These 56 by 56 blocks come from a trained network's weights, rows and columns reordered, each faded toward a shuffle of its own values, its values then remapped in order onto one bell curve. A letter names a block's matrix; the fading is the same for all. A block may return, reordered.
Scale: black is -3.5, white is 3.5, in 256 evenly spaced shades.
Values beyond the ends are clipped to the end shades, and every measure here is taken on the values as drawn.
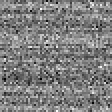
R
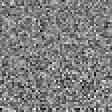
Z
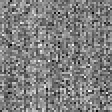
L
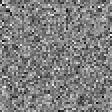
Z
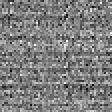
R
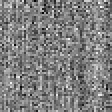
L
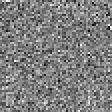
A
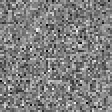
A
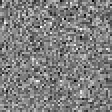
Z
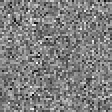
A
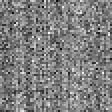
L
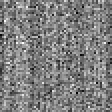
L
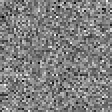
A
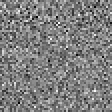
Z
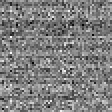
R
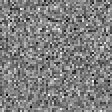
Z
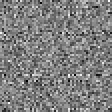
Z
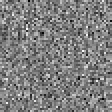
Z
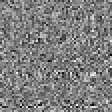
Z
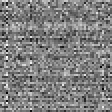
R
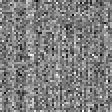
L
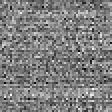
R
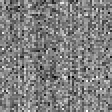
L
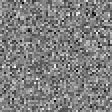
A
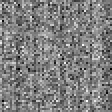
L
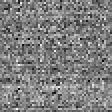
R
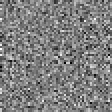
A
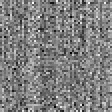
L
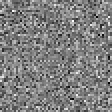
Z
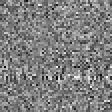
Z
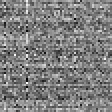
R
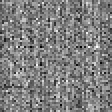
L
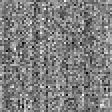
L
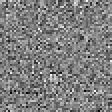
Z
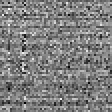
R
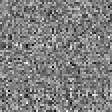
Z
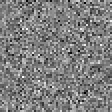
A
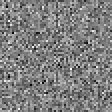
Z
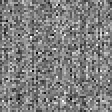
L
